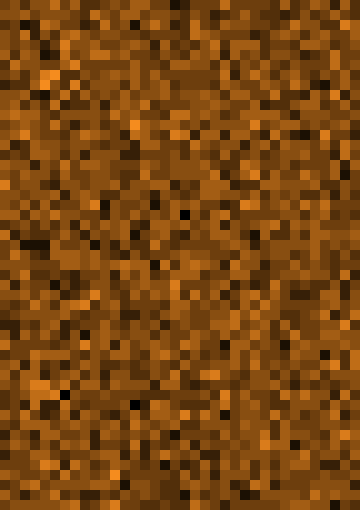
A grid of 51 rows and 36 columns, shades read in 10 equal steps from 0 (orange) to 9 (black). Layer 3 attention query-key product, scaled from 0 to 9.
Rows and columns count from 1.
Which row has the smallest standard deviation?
43
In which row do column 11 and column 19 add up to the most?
22
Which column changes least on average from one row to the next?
32
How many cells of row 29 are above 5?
12
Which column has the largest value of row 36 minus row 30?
33
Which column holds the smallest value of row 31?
9
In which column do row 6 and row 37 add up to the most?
5
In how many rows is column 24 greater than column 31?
22
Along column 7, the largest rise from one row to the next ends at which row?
40
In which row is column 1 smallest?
19
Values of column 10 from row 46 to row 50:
4 6 5 3 7
